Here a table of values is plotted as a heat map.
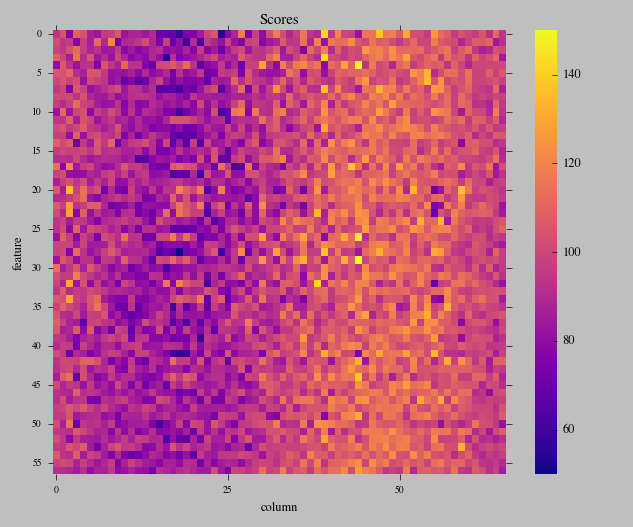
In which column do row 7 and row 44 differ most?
44
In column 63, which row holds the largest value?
17
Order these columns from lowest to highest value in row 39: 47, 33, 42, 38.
38, 33, 42, 47
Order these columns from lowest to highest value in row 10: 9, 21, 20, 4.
20, 21, 9, 4
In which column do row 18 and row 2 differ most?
36
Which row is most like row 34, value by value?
22
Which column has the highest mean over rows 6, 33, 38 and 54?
54
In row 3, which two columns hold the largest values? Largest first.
39, 51
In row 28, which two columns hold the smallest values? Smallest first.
18, 24
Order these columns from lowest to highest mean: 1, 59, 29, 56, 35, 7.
7, 29, 1, 35, 59, 56
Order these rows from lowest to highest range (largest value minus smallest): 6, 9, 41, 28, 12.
9, 12, 6, 41, 28
